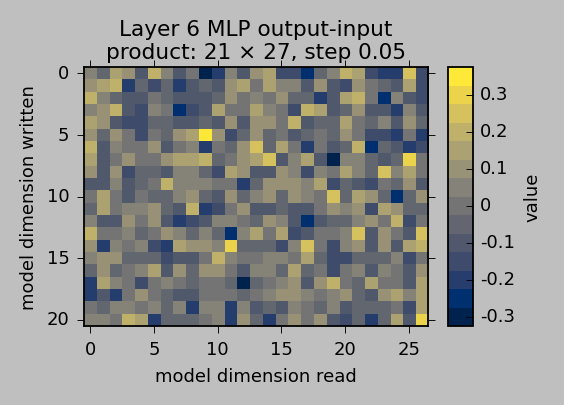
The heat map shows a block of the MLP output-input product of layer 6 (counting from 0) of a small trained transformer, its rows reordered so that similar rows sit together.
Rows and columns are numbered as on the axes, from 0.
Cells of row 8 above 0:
14
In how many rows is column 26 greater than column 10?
12
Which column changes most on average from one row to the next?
17
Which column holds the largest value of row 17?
19
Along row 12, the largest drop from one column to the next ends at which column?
25
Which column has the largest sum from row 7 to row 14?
21
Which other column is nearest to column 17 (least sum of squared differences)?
10
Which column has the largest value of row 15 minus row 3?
24
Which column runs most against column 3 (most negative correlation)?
11
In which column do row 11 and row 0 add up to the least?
9
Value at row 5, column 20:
0.1
